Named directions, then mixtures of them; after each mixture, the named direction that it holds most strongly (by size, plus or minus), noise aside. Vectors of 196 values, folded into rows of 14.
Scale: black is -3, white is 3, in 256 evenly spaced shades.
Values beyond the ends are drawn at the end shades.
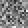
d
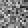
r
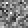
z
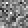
z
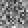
d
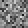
d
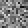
r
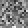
d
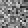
r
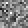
z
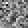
z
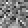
r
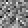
r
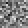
r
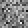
d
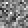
z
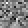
z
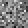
d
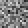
r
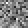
r
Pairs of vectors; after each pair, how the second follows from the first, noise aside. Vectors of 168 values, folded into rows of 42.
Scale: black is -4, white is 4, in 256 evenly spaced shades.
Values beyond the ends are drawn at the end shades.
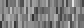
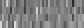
negated, partly zeroed.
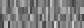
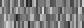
wrapped around.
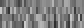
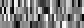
reversed, negated, scaled up.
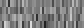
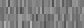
shrunk.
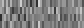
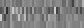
negated, partly zeroed.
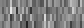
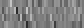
partly zeroed.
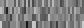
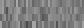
shrunk.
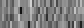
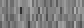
shrunk.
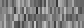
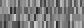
sign-scrambled.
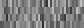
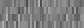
reversed, shrunk.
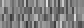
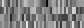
sign-scrambled.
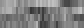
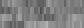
reversed, shrunk.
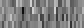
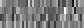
wrapped around, negated.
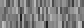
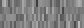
reversed, shrunk.
